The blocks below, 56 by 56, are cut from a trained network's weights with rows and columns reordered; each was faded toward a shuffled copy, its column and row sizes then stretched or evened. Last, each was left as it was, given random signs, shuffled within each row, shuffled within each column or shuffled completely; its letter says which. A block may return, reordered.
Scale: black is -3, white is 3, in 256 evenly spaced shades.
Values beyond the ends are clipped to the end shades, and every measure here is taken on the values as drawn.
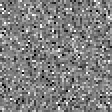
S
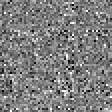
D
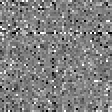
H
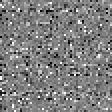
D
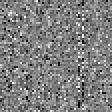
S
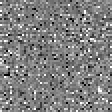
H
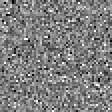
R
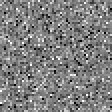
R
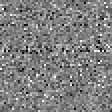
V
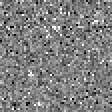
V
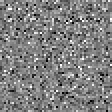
V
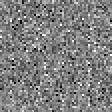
S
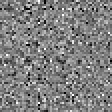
H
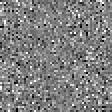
S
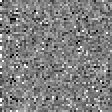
D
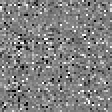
D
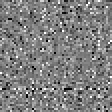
H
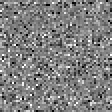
V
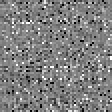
H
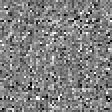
D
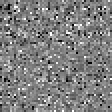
H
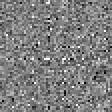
H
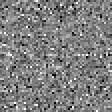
V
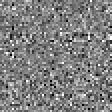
H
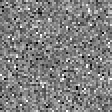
R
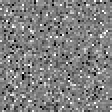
S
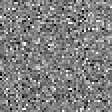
H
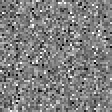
S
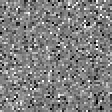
S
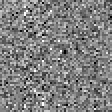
S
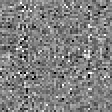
H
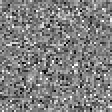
V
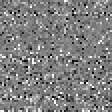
V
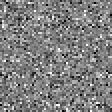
V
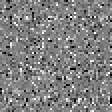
H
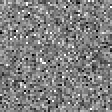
R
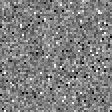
R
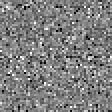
V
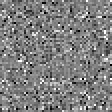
H
